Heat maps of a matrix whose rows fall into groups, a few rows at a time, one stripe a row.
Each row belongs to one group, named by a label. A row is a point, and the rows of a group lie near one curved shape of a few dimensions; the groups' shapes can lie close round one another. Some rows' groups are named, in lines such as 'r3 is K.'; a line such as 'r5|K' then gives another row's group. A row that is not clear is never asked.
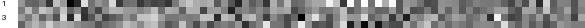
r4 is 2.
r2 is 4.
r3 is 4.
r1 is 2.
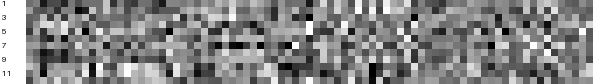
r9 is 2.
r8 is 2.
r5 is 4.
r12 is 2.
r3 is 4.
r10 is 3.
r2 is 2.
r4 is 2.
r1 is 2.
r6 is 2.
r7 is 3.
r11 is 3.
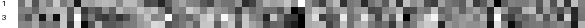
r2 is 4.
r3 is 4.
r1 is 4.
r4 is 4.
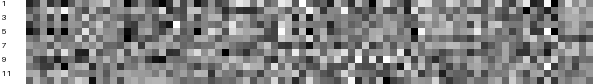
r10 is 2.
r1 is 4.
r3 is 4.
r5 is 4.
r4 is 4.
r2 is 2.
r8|2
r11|4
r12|2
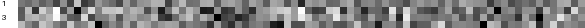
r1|4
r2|4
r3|2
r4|3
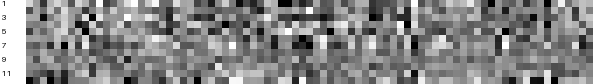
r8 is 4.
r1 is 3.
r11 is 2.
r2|4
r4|2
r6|4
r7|4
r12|4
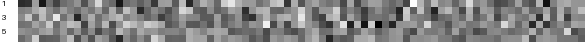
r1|4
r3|4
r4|2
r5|4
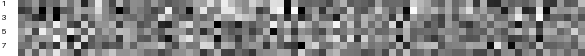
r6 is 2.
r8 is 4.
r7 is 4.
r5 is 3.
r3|2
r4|2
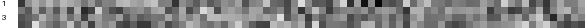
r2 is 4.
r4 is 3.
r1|2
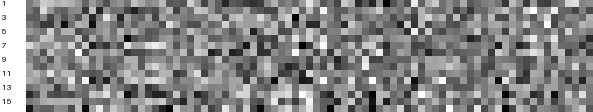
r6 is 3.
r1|2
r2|3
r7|4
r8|3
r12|4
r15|2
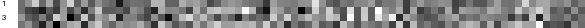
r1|3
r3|2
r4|2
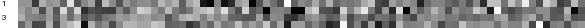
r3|4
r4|2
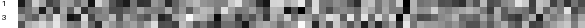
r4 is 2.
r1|3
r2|4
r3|2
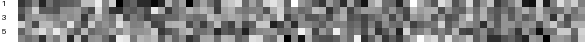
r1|4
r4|3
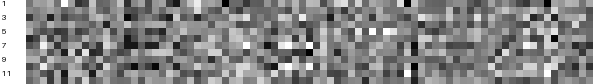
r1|2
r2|3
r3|4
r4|4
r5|2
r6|4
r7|3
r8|4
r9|3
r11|2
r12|4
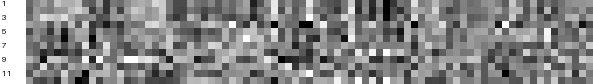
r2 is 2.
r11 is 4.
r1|2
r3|2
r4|4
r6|2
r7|4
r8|2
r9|3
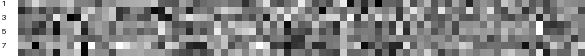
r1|2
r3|2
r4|2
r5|2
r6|4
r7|3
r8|2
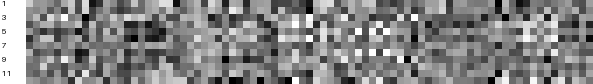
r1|4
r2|4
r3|4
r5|2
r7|4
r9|2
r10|3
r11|4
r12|3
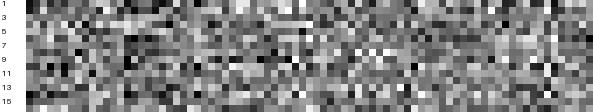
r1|4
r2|3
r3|3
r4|4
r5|4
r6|3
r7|3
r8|2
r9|3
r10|4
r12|3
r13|2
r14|4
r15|4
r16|2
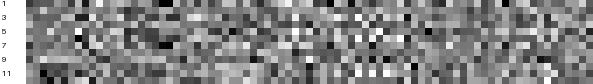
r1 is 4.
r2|3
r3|2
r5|3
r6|2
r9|2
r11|2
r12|2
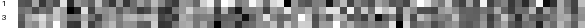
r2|2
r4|2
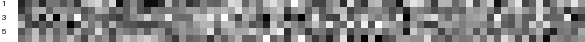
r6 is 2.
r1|4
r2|3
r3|4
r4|2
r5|3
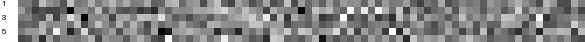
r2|2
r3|2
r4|3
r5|2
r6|4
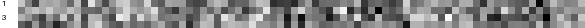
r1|3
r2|2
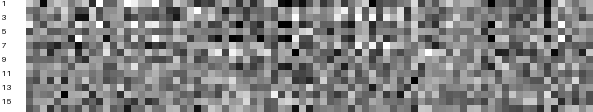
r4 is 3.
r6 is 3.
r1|3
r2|2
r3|2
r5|4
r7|2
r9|4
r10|3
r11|4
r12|4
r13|4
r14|2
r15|3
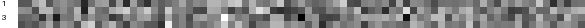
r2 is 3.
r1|3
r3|4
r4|4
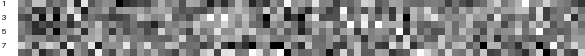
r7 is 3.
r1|3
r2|2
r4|2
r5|2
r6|4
